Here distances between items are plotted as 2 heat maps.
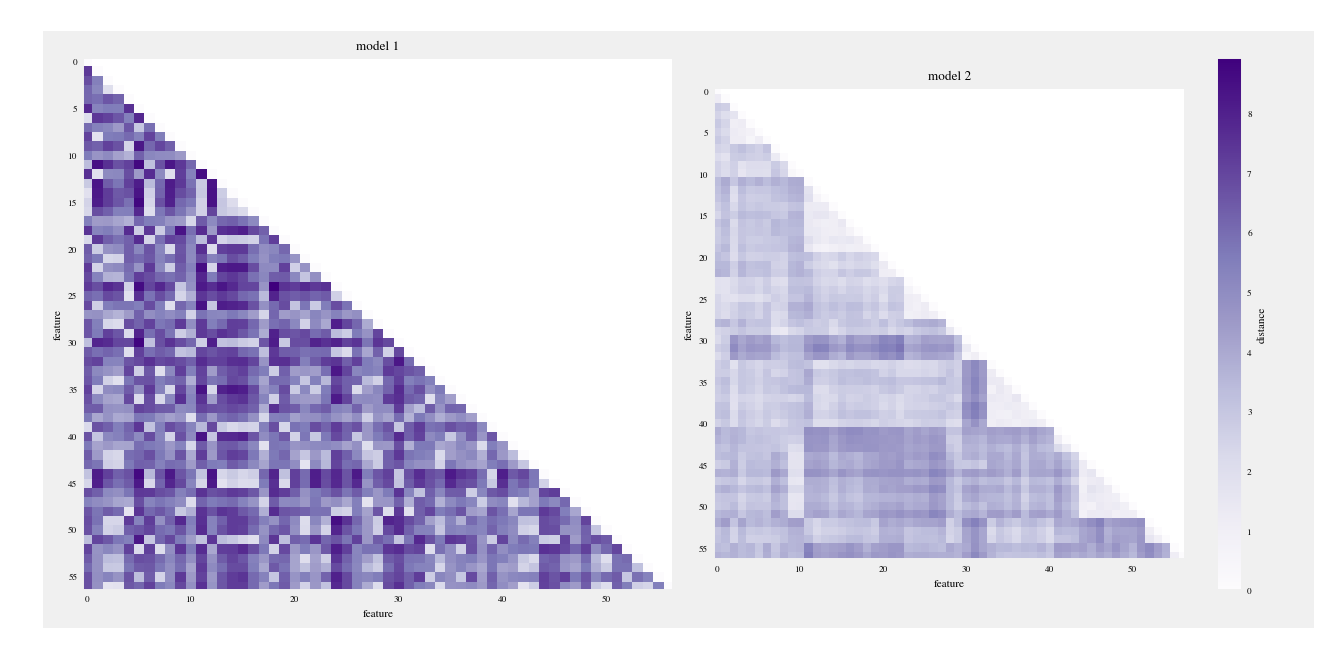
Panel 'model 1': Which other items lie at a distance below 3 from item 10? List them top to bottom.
17, 27, 38, 41, 47
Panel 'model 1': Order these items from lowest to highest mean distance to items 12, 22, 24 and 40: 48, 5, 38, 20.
20, 38, 48, 5
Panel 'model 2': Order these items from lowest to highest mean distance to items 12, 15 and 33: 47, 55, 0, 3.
0, 3, 47, 55
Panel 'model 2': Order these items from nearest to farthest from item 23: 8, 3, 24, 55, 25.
24, 25, 8, 3, 55
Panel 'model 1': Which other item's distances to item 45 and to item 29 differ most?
13
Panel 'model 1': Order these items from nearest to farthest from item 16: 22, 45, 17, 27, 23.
45, 27, 17, 23, 22
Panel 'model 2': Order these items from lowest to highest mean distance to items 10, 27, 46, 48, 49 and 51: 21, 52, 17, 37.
37, 17, 21, 52
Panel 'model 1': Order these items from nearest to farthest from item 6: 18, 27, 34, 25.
27, 25, 34, 18
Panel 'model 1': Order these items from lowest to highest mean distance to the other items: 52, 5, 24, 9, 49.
49, 52, 9, 5, 24
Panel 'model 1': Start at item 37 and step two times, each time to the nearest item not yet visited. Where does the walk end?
32
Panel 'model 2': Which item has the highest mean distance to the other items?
31
